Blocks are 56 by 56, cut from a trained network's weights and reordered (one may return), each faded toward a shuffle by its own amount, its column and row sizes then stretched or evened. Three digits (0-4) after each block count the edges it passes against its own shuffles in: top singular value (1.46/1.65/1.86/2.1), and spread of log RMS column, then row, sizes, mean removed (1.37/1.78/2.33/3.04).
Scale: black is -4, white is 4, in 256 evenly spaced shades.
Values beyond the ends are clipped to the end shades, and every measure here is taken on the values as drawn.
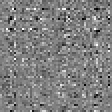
3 3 3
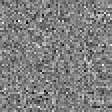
1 1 2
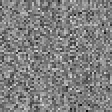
2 1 0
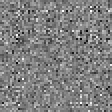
0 2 2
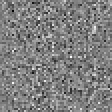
0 3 0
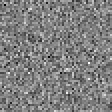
1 0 1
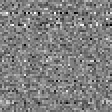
2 1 3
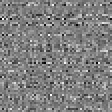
3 0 4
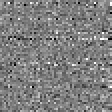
2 2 3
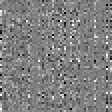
1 4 2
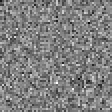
1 1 0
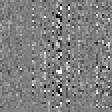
2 4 2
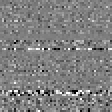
3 1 4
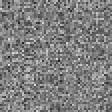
3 1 0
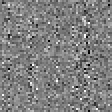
0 3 0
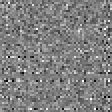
2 1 3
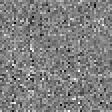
0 2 2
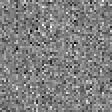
0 3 0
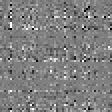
0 3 4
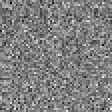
1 0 1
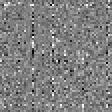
2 3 1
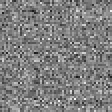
4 1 3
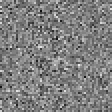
2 2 0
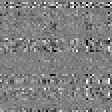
4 2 4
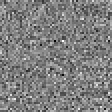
2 0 1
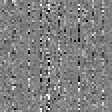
2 4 0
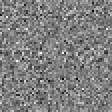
1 1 2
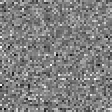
1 0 2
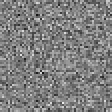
3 0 2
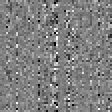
0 4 0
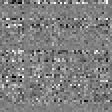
3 2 4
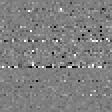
2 0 3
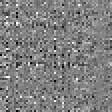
1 3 3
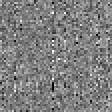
2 3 0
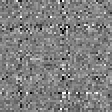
2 2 3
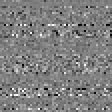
1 0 4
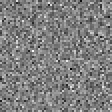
2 1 1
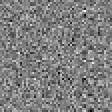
3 2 0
